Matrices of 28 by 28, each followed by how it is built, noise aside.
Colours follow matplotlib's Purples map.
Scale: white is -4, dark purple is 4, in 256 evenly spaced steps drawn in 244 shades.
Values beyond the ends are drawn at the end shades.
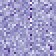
uneven columns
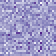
low rank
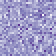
low rank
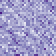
Toeplitz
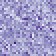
Toeplitz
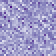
Toeplitz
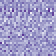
repeating columns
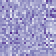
low rank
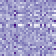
low rank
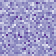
repeating columns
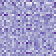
low rank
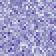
Toeplitz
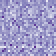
repeating columns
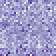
repeating columns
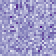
low rank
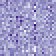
uneven columns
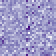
uneven columns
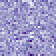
low rank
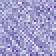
Toeplitz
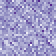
Toeplitz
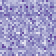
repeating columns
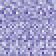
repeating columns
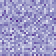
repeating columns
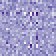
low rank
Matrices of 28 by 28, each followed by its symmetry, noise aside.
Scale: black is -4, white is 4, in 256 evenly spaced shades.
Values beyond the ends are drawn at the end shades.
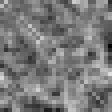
symmetric.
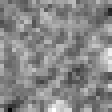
symmetric.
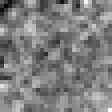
symmetric.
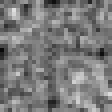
symmetric.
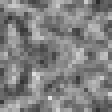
mirrored top to bottom.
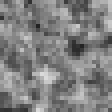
antisymmetric.
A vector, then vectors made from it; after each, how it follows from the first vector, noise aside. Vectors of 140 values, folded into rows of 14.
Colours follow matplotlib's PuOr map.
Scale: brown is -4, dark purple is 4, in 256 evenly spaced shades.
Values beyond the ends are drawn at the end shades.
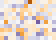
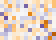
wrapped around.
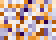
negated, scaled up.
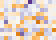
negated.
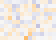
reversed, shrunk.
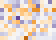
reversed.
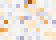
partly zeroed.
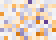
negated.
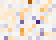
partly zeroed.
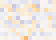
reversed, shrunk.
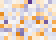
negated.
